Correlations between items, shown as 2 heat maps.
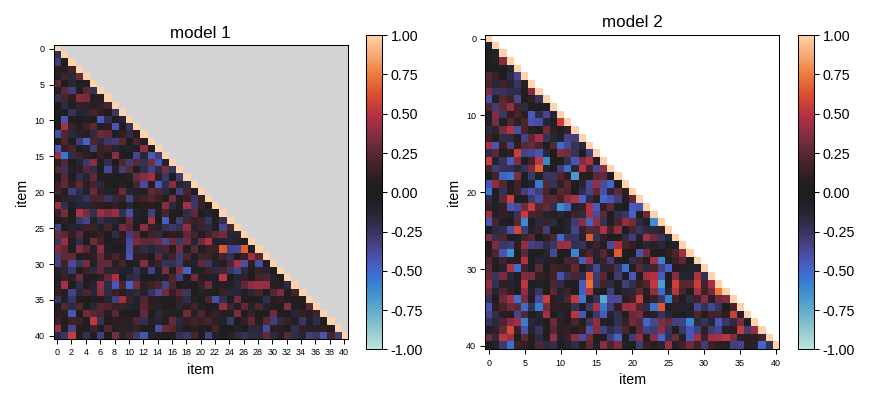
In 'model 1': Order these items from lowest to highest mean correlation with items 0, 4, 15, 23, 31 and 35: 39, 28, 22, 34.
22, 39, 34, 28
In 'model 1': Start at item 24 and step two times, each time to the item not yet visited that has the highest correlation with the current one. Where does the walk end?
18
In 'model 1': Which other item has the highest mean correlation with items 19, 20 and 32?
23
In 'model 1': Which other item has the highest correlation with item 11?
1
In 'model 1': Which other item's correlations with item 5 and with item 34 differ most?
38
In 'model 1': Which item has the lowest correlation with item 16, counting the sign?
14
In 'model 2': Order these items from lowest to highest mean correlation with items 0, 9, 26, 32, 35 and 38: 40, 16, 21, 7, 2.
40, 7, 16, 21, 2
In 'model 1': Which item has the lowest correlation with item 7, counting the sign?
17
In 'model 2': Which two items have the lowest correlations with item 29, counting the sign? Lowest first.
24, 13
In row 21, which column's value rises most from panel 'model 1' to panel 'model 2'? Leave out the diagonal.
3
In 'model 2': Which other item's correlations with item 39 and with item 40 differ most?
3
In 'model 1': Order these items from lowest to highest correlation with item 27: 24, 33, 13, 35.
24, 35, 13, 33
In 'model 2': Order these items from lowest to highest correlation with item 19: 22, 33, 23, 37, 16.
16, 23, 33, 22, 37
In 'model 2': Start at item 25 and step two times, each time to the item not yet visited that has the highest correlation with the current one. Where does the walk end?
15
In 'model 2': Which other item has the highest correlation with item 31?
14
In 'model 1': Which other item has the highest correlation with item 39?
0
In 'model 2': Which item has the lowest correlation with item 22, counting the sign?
10
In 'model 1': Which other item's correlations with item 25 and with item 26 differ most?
28
